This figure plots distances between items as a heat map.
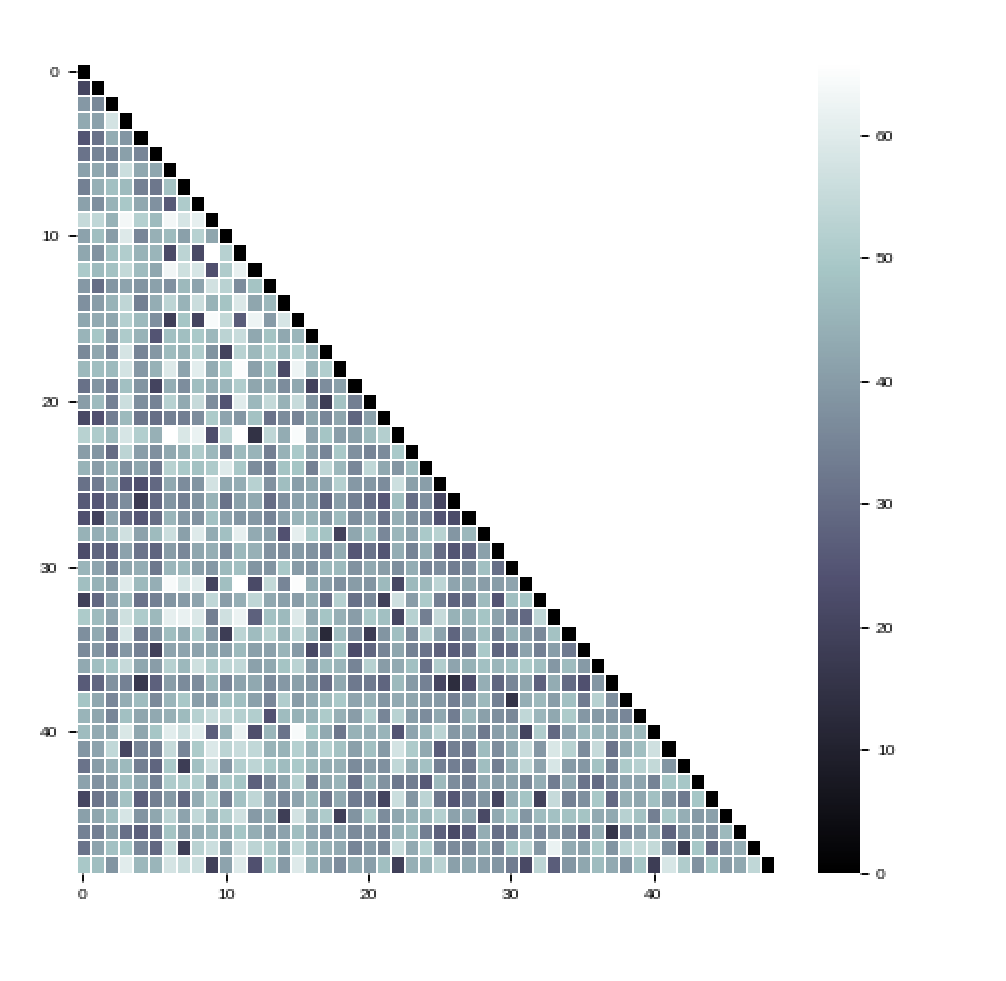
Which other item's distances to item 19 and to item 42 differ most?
16
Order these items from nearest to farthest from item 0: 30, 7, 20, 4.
4, 7, 20, 30
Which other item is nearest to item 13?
39
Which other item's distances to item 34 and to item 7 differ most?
17
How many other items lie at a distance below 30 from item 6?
3
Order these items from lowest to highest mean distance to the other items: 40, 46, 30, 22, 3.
46, 30, 40, 22, 3
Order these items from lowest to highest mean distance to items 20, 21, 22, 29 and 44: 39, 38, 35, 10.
35, 10, 38, 39
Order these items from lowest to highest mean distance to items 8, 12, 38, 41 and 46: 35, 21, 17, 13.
35, 21, 13, 17
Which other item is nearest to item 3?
41
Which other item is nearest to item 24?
43
